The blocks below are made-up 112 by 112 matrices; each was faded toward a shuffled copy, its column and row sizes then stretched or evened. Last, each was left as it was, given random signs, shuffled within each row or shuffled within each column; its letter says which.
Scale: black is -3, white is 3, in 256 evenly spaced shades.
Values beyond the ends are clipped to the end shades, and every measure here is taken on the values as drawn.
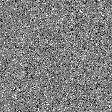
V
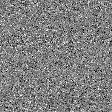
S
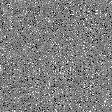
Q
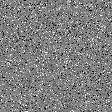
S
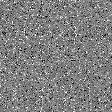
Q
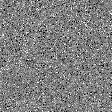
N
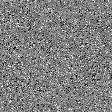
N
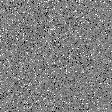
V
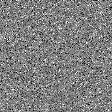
N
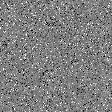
V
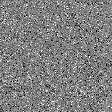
Q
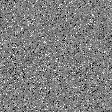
N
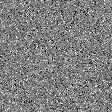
S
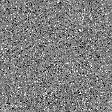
N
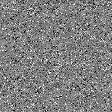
Q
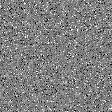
Q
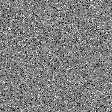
S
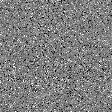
N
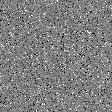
S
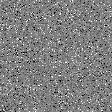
Q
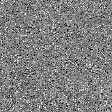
Q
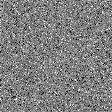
V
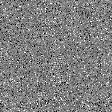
N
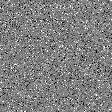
S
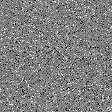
N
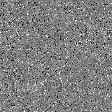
Q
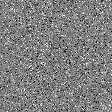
V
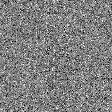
V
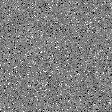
Q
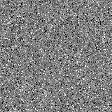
N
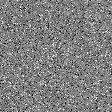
S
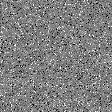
N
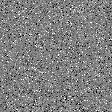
N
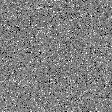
N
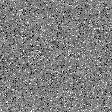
V
